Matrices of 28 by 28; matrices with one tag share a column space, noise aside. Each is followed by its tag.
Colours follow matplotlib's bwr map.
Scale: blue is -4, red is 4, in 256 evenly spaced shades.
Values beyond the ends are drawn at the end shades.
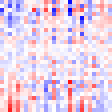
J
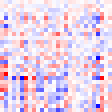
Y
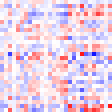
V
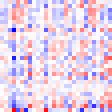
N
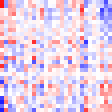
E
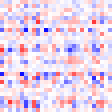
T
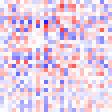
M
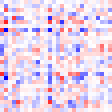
T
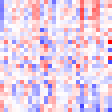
E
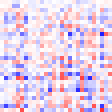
Y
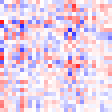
M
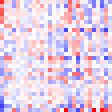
N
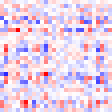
T
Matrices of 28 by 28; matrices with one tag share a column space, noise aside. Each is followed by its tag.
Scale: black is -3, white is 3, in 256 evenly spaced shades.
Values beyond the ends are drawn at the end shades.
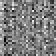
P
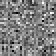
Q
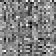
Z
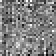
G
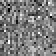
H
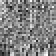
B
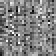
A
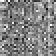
Z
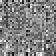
B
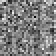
H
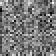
A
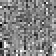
G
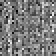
H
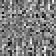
Q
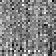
G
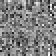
Q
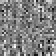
B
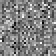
P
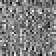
A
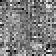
G
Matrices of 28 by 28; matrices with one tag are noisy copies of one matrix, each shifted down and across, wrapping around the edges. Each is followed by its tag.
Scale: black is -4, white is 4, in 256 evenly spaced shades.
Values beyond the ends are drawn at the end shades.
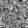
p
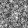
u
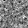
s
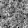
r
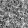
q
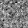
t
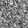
p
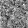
q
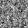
t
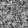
s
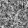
p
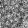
u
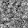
r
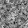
u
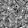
t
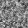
t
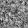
p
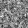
p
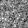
r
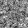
r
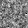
t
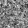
p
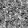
t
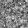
s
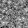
s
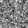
q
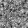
s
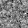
s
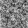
q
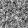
t
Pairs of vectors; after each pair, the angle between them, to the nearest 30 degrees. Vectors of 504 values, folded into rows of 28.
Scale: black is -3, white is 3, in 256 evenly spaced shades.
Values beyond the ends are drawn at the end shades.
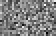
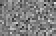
150 degrees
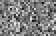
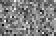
90 degrees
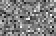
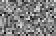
30 degrees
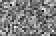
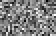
150 degrees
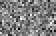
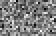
90 degrees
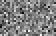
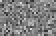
120 degrees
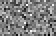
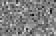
120 degrees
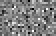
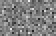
150 degrees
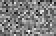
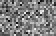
30 degrees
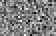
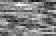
90 degrees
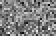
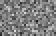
60 degrees
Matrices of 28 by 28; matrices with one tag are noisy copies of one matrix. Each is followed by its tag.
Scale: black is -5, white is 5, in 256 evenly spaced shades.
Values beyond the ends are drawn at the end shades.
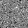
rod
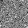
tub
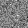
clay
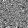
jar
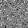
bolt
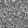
bolt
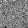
bolt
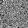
jar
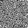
tub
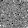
tub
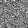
bolt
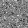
clay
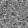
clay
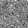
clay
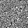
rod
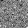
tub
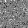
bolt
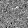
rod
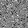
clay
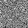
bolt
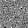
bolt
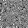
jar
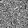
rod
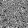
jar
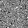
rod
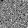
tub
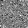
tub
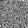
tub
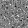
clay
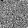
tub
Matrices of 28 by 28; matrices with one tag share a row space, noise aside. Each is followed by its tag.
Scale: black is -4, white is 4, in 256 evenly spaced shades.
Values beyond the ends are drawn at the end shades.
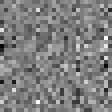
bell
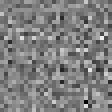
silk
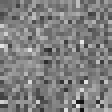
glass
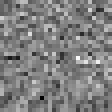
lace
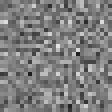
glass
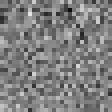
glass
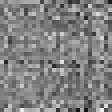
silk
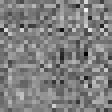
silk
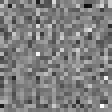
bell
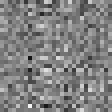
glass
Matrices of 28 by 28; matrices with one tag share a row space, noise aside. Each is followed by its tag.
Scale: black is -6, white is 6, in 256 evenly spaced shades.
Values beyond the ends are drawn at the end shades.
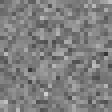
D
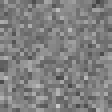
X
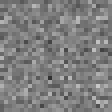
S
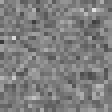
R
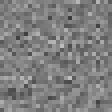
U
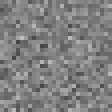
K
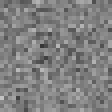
K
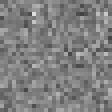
S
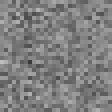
X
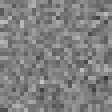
D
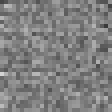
S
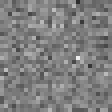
D
